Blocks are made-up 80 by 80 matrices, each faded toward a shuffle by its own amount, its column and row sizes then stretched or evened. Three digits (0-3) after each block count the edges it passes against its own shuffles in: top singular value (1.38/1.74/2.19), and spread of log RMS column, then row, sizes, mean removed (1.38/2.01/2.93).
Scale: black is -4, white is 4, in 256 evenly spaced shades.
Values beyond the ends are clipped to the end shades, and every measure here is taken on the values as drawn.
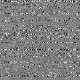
2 0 3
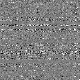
1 1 3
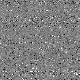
1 0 2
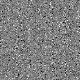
1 1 0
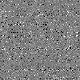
2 0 2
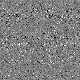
0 0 2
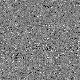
1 0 2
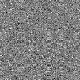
2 0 1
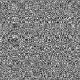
3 0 2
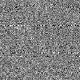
2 0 2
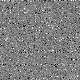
1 0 2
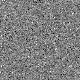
0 0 1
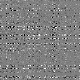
2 2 3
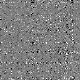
0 2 2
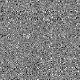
2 1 2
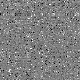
2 1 0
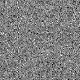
2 1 0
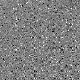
2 1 1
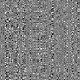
3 3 0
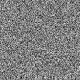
2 0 0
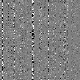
3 3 0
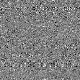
2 0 2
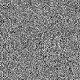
2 1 1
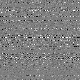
2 0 3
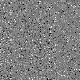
1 1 0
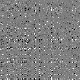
3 2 2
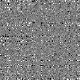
2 2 2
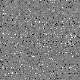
0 1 2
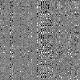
3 3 1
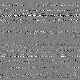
2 0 3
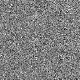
0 1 1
